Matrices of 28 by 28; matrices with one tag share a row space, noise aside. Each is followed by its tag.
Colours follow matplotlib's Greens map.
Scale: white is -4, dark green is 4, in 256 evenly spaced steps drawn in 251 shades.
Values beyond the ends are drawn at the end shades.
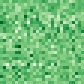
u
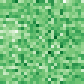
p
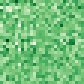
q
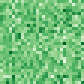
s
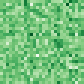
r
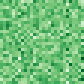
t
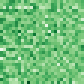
q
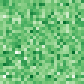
u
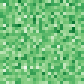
u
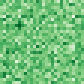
u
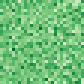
s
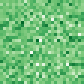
r
